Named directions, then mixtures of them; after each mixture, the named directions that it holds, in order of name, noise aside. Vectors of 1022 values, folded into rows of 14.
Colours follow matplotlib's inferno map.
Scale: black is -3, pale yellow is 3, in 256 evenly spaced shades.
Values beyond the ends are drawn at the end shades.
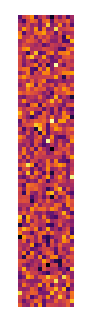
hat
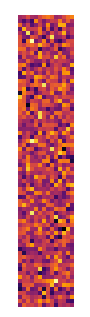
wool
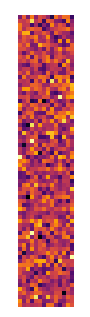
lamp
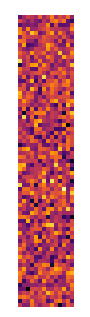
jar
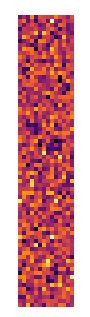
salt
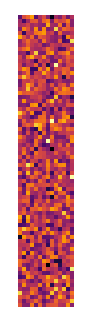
hat.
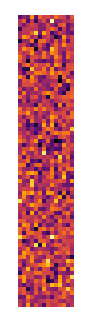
salt.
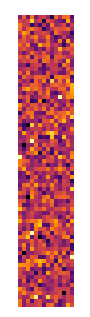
lamp.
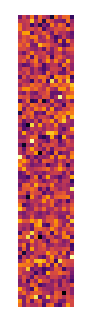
lamp.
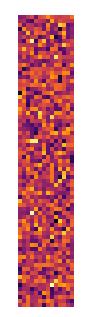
salt, wool.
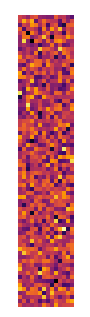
wool.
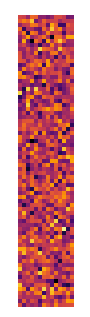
wool.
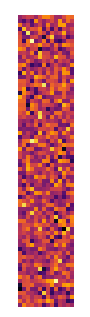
wool.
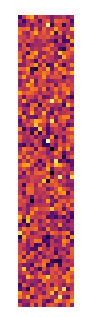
hat, jar.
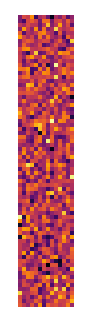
hat.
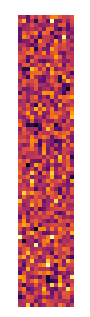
hat, salt.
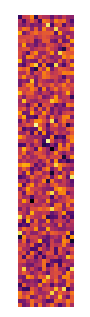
hat, jar.
